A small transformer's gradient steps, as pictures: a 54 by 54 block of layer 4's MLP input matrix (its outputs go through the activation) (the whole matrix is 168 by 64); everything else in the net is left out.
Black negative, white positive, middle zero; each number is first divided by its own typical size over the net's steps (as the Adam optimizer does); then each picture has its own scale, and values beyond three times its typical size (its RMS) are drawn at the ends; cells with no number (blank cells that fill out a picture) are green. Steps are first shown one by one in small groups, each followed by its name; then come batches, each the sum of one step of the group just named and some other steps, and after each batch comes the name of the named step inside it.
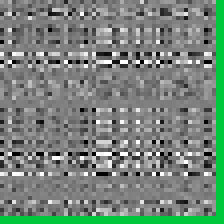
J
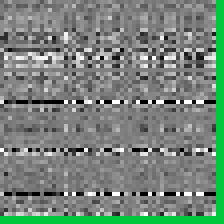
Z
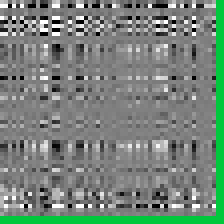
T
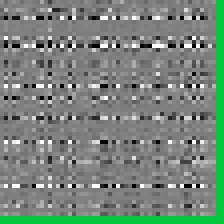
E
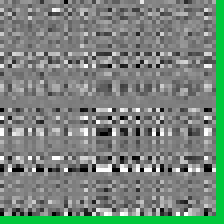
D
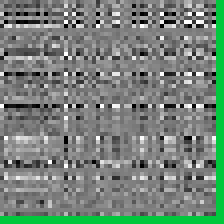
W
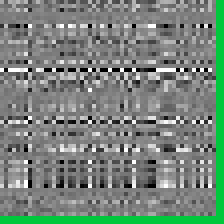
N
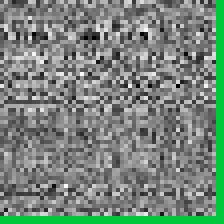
Z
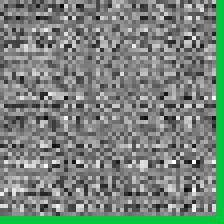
E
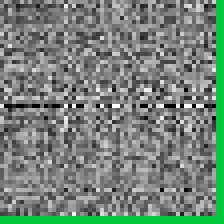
W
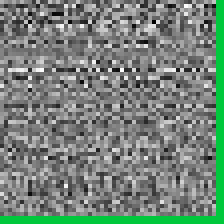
N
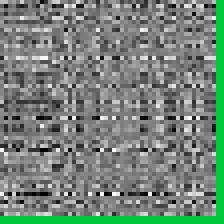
Z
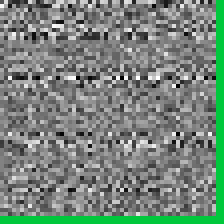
T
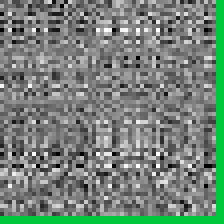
J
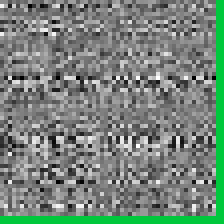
T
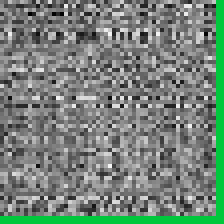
J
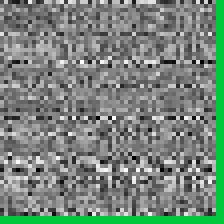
D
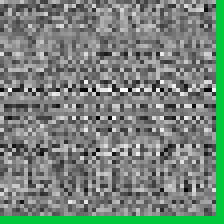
N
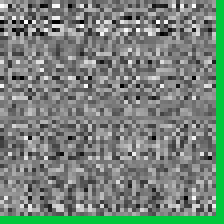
T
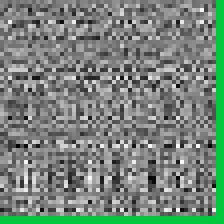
N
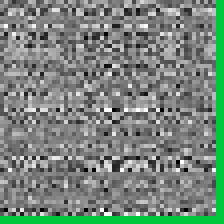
D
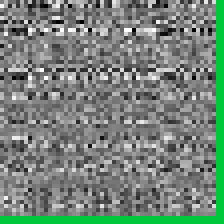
T
